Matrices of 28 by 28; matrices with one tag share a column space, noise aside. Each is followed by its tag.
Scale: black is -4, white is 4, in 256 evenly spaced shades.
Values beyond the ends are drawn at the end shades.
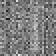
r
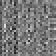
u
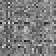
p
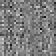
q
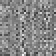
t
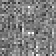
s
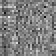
q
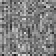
s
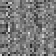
s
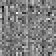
t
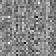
u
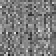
s
